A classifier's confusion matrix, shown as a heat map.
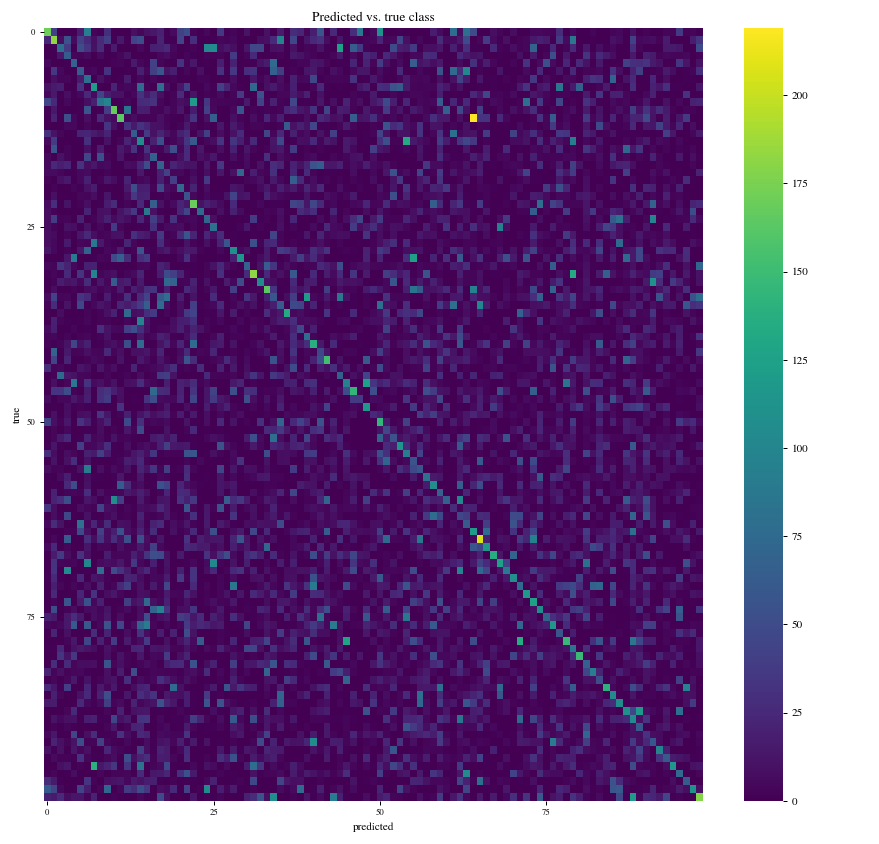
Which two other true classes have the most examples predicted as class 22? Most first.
9, 40
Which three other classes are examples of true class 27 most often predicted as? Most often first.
7, 86, 31
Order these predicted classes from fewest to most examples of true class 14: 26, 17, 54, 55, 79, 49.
49, 55, 26, 17, 79, 54
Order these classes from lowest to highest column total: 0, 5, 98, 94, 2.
94, 2, 0, 98, 5
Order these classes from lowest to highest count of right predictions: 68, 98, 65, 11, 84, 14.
14, 68, 84, 11, 98, 65
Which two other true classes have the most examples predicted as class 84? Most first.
31, 25
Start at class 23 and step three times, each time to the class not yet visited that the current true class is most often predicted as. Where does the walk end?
89
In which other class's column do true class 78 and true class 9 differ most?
71
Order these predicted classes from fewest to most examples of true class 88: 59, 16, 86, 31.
16, 86, 59, 31
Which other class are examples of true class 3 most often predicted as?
76
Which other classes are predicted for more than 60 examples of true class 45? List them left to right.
4, 48, 78
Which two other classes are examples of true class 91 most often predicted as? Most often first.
40, 76
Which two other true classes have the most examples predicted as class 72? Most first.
9, 29
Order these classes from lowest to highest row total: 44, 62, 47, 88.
44, 47, 62, 88
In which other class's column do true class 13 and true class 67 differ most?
61
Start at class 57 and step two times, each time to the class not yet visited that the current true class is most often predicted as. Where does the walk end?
17
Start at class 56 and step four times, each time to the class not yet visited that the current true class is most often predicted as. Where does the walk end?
65
